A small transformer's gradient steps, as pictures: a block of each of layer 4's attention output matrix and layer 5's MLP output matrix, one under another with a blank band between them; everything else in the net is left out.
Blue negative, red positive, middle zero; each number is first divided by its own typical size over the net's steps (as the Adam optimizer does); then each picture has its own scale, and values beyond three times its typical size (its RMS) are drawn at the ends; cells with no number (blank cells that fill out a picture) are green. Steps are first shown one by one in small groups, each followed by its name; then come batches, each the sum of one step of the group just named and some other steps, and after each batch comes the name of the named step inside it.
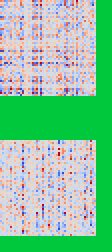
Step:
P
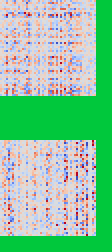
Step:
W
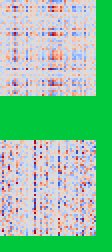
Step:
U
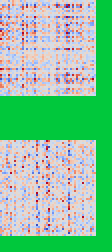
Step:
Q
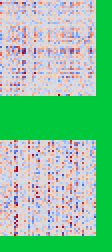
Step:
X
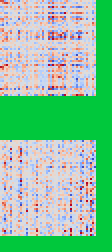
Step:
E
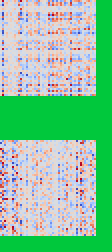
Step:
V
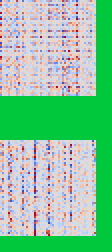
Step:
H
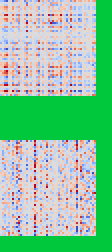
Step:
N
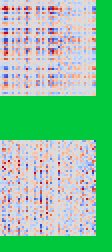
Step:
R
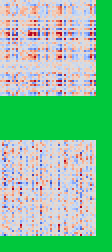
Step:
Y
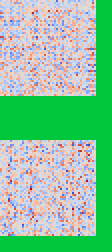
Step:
H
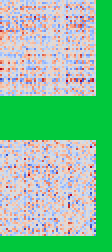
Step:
Q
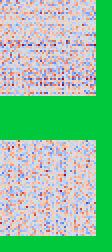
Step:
H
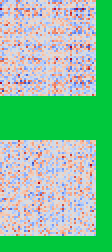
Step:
V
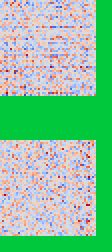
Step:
W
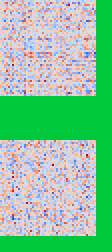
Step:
W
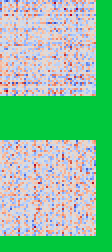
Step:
N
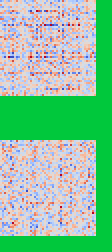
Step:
H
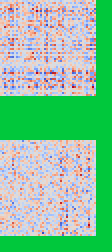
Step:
Y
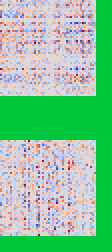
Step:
Q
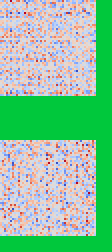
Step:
W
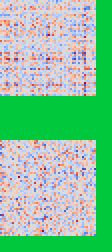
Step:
U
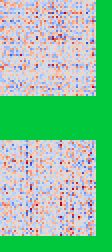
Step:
E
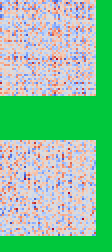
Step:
U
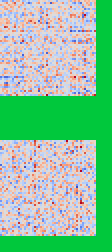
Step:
N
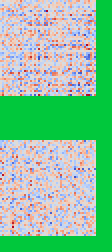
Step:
V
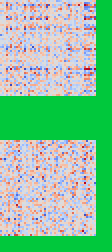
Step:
X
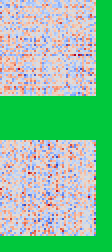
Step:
H
